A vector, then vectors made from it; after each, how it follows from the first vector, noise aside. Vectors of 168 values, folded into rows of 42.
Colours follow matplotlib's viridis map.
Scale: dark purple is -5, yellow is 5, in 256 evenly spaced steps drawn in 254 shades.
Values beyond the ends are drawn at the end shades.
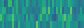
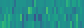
reversed, negated, partly zeroed.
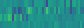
reversed, negated, partly zeroed.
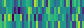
reversed, negated, scaled up.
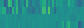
partly zeroed.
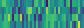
reversed, negated, scaled up.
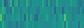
partly zeroed.
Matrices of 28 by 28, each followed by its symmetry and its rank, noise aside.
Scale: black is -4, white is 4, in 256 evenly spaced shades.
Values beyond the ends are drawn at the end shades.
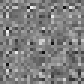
symmetric, rank four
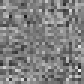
no symmetry, rank six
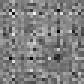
symmetric, rank four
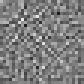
symmetric, rank eight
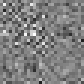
symmetric, rank four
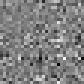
antisymmetric, rank six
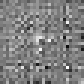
symmetric, rank six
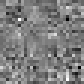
no symmetry, rank six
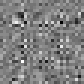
antisymmetric, rank four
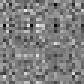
no symmetry, rank four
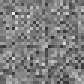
symmetric, rank eight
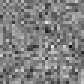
no symmetry, rank six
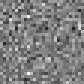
antisymmetric, rank six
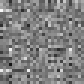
no symmetry, rank four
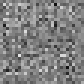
no symmetry, rank eight
